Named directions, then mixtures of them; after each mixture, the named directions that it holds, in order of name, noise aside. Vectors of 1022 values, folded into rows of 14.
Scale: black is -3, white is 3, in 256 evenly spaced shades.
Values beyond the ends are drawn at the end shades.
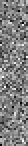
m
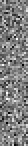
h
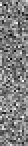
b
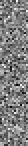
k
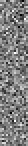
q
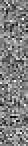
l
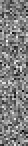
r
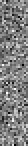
h, m.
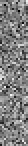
b, m.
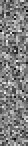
q, r.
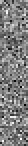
l.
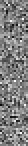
l.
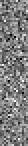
b, h, k.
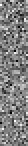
b, q.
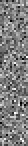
k, l, m.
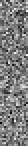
b, k, q.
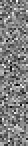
k.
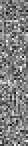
l, r.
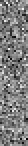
b, k, l.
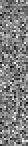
k, m, r.
